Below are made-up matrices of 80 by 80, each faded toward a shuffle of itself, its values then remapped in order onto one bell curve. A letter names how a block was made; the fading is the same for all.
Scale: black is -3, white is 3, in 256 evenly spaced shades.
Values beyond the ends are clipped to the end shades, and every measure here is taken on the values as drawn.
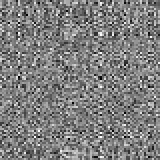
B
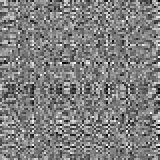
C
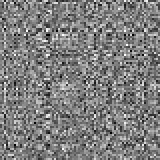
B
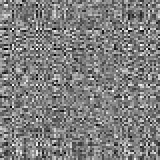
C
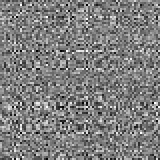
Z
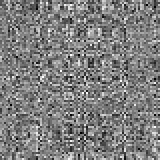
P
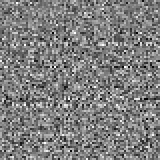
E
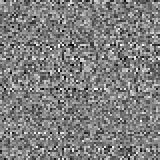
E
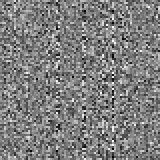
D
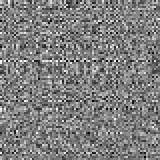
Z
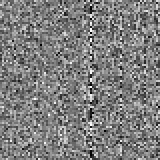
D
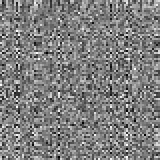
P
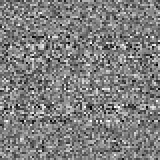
E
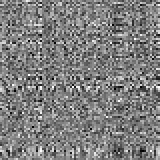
Z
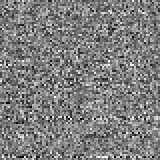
E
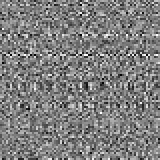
Z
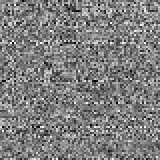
E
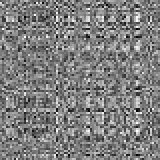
C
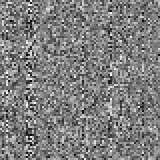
D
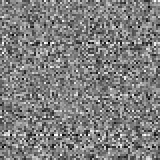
E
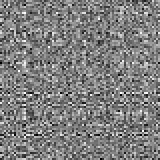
Z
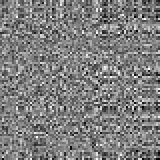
B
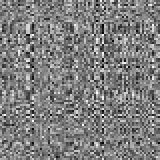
C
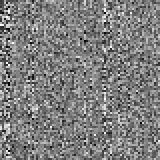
D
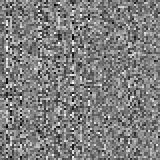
D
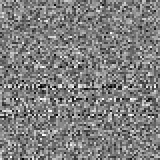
E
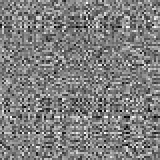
Z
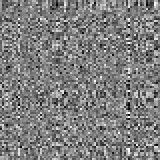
P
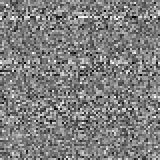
E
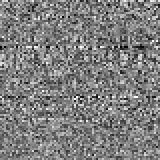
E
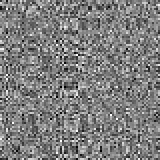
P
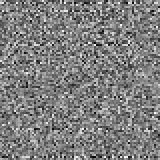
E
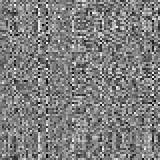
P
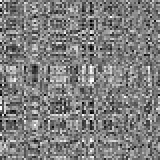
C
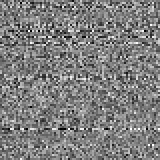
E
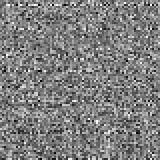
E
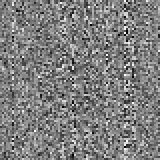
D
